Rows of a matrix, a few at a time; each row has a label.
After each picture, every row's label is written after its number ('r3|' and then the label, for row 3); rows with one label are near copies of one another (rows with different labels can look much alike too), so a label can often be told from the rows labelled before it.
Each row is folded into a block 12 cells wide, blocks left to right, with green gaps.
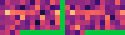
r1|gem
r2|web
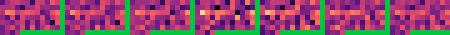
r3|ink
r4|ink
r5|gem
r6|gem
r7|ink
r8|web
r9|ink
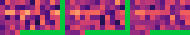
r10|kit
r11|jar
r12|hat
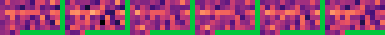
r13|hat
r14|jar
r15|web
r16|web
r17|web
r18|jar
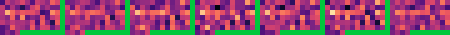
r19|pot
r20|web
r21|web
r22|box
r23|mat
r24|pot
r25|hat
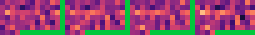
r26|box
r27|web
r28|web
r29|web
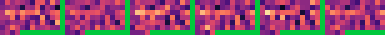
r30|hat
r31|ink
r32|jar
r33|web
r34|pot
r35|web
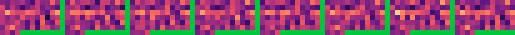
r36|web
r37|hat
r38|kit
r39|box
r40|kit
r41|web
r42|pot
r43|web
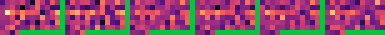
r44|gem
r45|kit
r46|mat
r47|hat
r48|pot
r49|mat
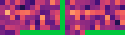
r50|mat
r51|hat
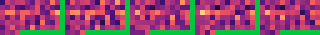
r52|kit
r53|kit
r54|mat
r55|gem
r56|pot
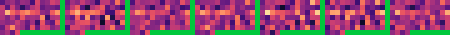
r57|web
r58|jar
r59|gem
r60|web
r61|box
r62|kit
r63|box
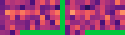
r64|hat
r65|box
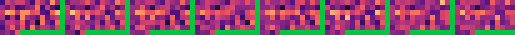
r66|kit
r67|pot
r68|jar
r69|ink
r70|hat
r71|pot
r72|mat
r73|mat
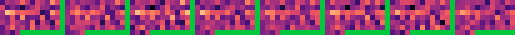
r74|pot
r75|jar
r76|box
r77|pot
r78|hat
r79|hat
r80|ink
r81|gem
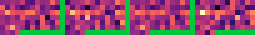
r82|web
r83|pot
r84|web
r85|gem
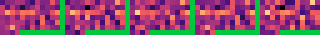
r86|web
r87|pot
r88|box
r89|web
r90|mat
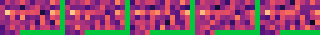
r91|pot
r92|pot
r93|kit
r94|gem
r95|ink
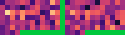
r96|pot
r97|ink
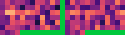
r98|jar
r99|kit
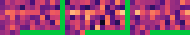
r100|hat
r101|kit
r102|box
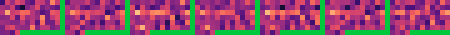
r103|mat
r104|gem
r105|web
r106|web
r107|hat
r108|gem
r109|kit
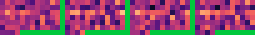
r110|mat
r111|kit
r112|gem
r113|hat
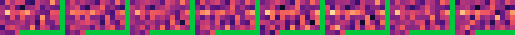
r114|mat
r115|jar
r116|ink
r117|kit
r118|ink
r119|web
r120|box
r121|gem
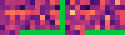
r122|hat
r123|mat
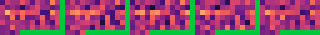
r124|pot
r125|jar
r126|kit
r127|ink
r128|pot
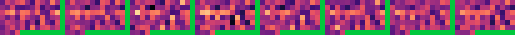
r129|kit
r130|hat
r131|mat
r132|jar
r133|mat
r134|web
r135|pot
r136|jar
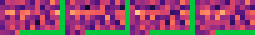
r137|kit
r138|hat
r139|pot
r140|jar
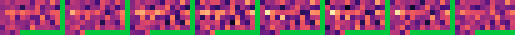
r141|hat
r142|gem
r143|jar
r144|kit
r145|pot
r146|pot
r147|gem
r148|box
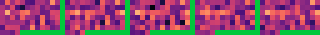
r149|mat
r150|kit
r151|ink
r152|jar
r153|box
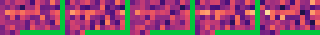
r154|hat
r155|kit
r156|gem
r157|kit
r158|pot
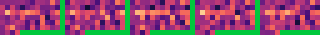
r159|web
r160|box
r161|hat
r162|gem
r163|jar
